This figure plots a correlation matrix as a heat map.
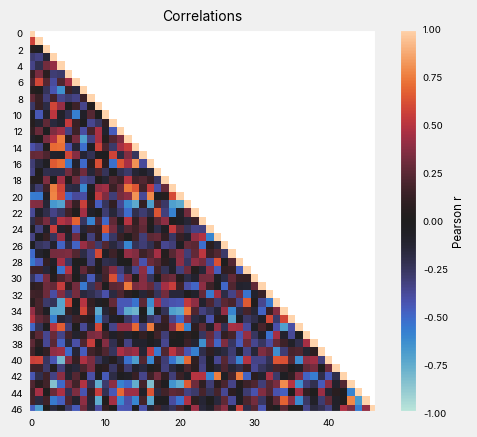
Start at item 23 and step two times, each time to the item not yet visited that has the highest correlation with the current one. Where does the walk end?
1
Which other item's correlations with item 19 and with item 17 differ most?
22
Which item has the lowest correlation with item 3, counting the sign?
43
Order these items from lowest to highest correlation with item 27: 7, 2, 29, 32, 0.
0, 32, 7, 2, 29
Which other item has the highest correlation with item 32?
35
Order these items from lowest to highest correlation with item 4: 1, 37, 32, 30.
37, 1, 30, 32
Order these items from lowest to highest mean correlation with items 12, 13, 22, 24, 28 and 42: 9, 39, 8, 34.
34, 8, 39, 9
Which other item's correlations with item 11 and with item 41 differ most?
30
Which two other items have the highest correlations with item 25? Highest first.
42, 28
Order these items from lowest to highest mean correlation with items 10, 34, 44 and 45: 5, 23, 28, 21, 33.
23, 28, 5, 33, 21
